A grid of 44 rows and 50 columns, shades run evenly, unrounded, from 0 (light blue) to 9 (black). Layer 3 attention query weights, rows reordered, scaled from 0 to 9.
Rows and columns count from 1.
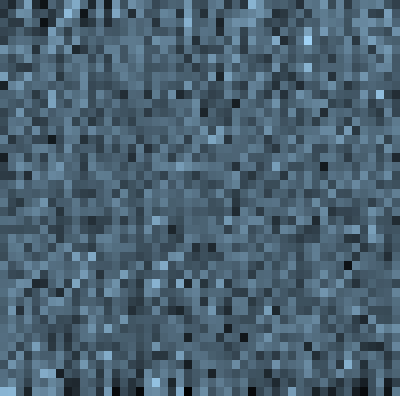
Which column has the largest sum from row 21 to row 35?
18
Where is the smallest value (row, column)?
5, 39
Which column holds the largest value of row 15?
45
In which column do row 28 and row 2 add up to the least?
9
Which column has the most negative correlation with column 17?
2
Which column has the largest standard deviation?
24
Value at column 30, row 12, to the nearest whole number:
8
